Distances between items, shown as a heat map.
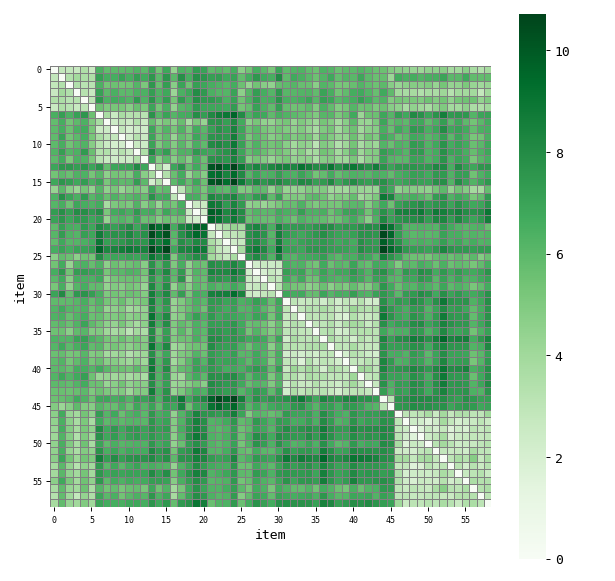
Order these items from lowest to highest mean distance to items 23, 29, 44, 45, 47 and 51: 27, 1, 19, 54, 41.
54, 1, 27, 41, 19
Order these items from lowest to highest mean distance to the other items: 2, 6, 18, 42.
2, 42, 18, 6
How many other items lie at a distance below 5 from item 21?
4
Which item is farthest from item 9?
24
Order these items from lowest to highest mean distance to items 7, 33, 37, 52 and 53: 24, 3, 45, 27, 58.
3, 58, 27, 45, 24
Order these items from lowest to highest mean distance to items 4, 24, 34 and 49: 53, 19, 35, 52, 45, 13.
53, 35, 52, 45, 19, 13
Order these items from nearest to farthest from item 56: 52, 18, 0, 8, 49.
49, 0, 52, 8, 18
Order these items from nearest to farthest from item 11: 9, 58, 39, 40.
9, 39, 40, 58
